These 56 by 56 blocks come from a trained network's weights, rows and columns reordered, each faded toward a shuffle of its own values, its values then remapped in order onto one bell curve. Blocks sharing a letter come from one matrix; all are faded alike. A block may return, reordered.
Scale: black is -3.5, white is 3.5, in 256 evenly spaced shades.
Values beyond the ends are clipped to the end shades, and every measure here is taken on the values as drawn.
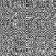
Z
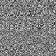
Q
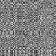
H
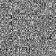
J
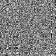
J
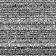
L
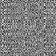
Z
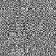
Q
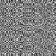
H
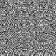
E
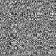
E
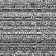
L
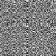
Z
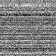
L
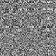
Q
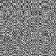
H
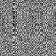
H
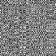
E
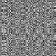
Z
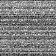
L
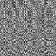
H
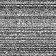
L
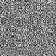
E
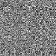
J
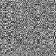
J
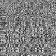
E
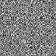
J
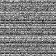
L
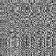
Z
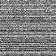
L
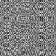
H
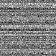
L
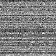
L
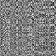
Z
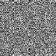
J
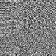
E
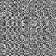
H
